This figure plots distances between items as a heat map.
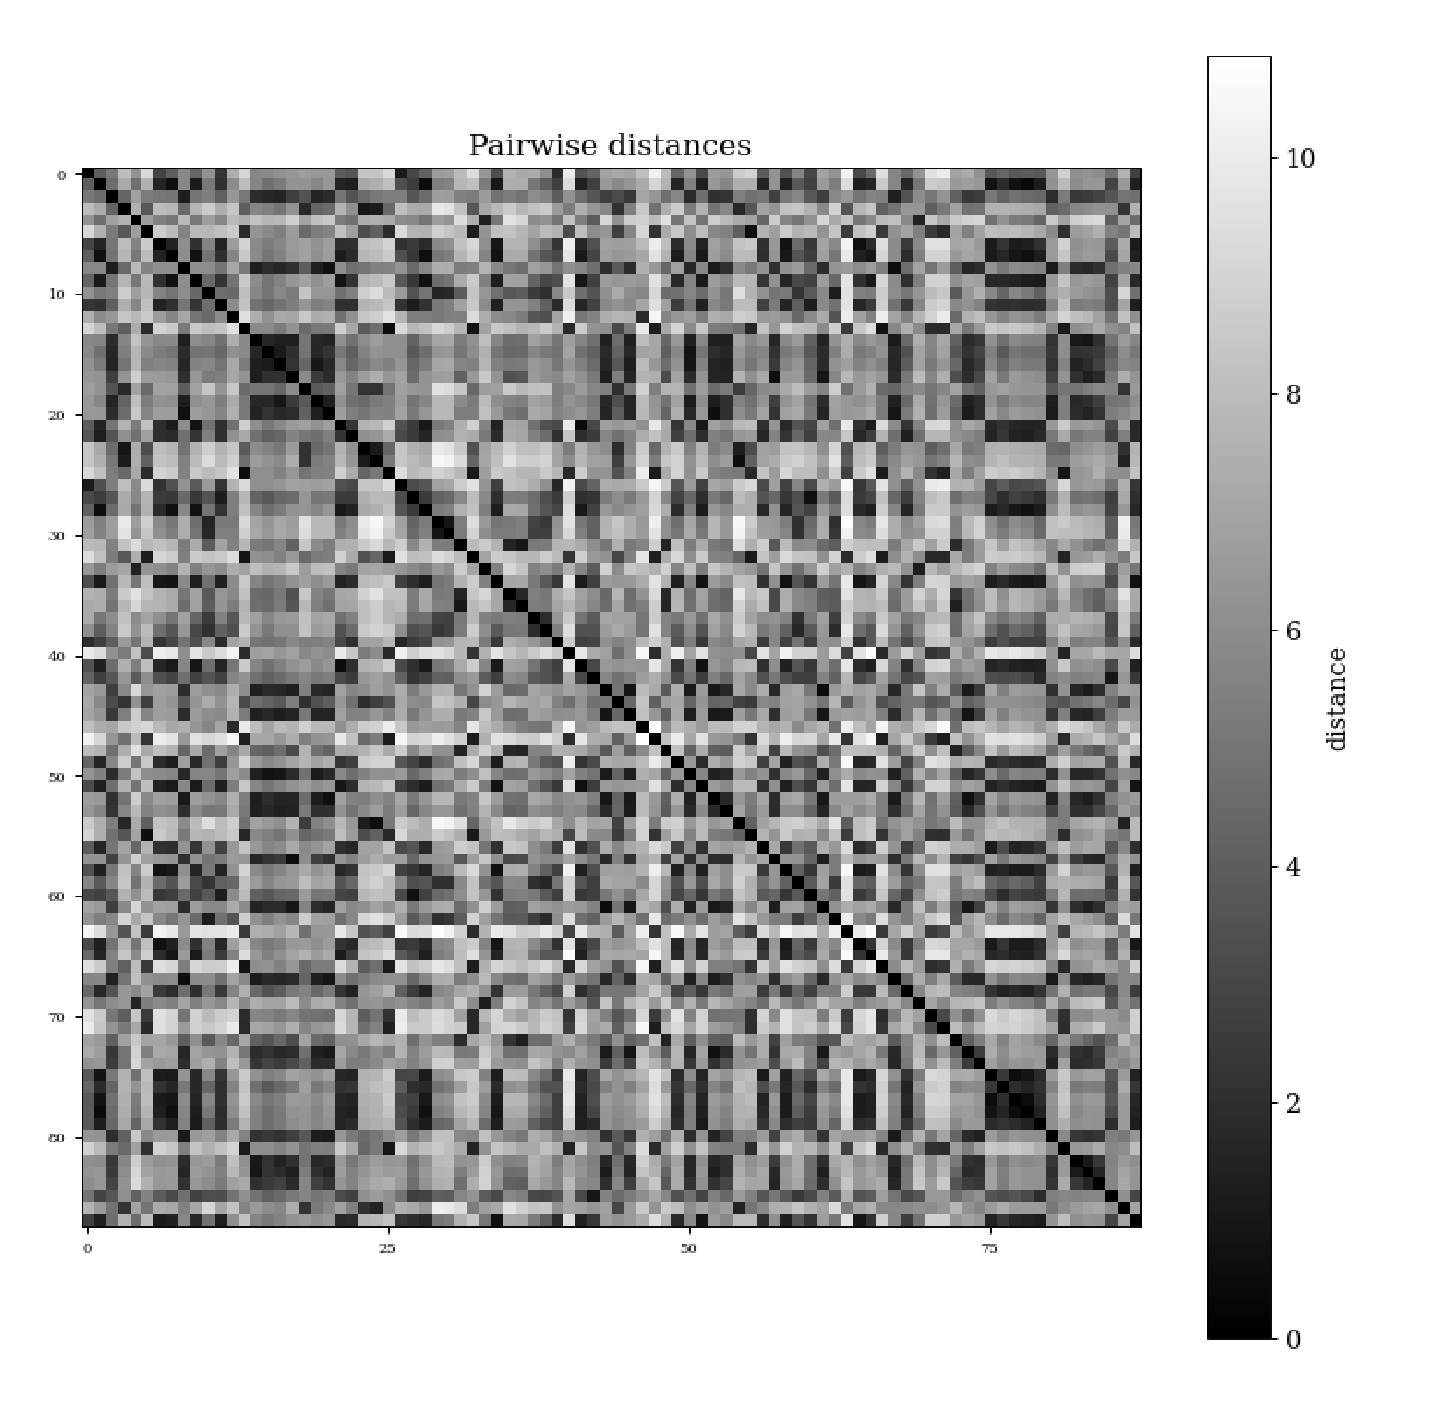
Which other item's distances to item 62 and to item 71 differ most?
47
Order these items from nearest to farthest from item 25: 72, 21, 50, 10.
50, 72, 10, 21
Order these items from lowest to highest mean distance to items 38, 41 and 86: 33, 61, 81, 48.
33, 61, 48, 81
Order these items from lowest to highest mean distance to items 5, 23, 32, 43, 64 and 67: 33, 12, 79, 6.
79, 6, 33, 12
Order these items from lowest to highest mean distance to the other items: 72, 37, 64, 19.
19, 64, 72, 37
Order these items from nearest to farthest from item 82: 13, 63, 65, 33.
13, 65, 63, 33
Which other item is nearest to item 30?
29
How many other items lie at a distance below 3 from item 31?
4
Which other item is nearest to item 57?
17
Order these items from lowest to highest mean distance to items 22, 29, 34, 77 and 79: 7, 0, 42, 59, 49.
7, 49, 42, 59, 0
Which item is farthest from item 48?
4
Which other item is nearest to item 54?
24
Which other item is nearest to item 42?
85
